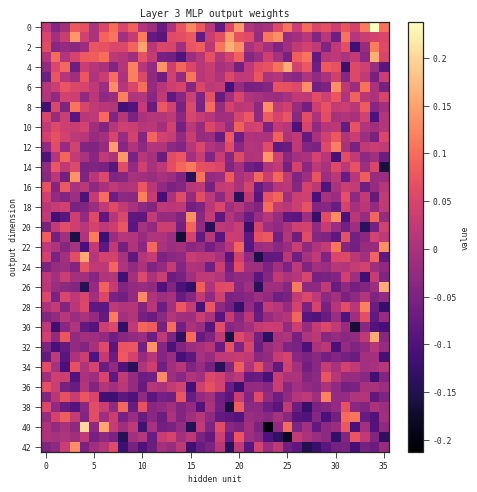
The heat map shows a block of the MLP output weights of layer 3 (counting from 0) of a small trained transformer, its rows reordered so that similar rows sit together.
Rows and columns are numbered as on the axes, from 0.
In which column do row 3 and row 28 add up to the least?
12
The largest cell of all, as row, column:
0, 34
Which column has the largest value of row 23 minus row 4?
31
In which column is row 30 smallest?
32
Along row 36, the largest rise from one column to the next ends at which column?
16
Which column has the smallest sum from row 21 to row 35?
14
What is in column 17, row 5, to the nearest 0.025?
0.025
